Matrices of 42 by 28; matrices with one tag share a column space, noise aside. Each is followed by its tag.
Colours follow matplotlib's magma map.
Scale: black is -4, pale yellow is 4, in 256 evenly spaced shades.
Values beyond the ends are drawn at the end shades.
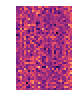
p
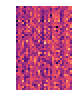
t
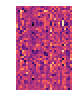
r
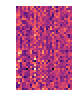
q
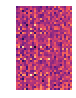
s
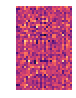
t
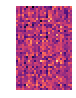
t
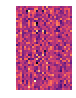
r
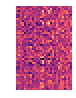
r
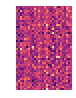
s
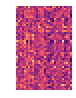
t
